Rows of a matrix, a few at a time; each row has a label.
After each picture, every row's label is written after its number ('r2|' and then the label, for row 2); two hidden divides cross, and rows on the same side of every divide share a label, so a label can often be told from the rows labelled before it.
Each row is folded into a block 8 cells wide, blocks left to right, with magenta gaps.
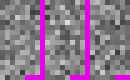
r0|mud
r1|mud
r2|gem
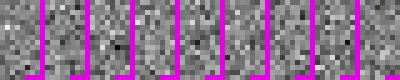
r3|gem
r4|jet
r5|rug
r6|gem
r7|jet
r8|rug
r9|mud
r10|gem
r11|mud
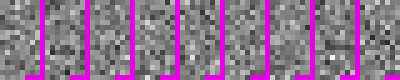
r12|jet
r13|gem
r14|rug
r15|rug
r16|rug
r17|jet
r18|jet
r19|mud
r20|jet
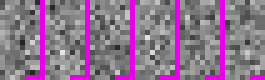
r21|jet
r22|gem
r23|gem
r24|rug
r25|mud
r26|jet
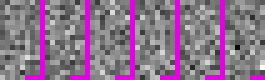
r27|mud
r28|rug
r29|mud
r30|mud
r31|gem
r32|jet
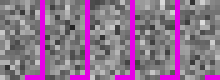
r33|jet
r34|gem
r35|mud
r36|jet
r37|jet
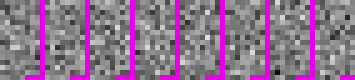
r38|gem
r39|jet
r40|jet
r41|rug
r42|mud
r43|mud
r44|rug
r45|mud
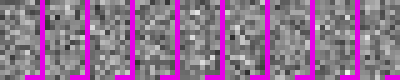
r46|mud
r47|mud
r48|gem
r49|rug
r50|gem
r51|gem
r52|gem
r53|rug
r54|jet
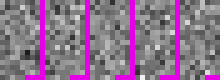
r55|gem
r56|rug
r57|gem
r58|rug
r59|gem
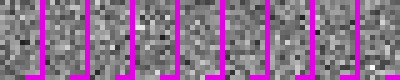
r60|rug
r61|rug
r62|rug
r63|rug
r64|gem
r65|gem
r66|mud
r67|gem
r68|jet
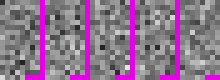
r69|jet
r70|mud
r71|jet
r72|mud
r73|mud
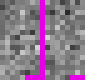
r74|mud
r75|rug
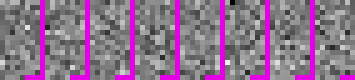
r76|jet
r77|jet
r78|gem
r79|mud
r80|jet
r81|mud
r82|mud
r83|mud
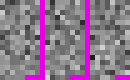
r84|gem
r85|mud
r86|gem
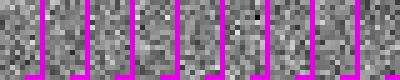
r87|jet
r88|rug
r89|gem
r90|rug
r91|jet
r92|mud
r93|gem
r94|gem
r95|mud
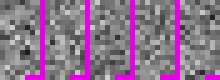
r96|gem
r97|gem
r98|rug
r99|mud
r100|mud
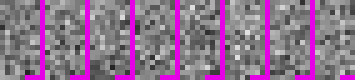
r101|jet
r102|jet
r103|rug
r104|jet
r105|mud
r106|rug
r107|jet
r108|mud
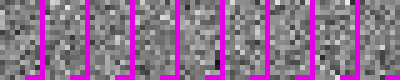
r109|gem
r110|rug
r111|mud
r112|rug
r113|gem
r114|rug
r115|rug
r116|mud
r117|rug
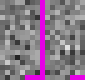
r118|jet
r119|rug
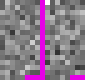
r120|jet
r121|gem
